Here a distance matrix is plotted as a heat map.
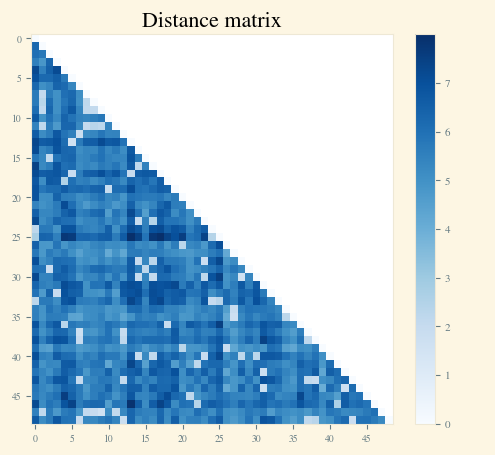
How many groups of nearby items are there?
14
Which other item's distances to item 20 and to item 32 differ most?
3
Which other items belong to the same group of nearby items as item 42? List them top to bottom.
31, 44
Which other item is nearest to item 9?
47
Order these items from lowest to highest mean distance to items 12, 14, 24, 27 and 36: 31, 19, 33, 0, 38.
38, 33, 0, 19, 31
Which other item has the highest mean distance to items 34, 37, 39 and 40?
25
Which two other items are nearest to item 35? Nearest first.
27, 34
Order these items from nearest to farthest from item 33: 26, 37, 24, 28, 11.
24, 11, 37, 26, 28
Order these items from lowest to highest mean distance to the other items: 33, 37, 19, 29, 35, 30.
35, 37, 30, 29, 33, 19
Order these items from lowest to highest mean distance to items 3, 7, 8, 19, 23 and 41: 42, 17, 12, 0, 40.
40, 12, 42, 0, 17
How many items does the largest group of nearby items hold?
6
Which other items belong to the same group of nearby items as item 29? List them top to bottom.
2, 15
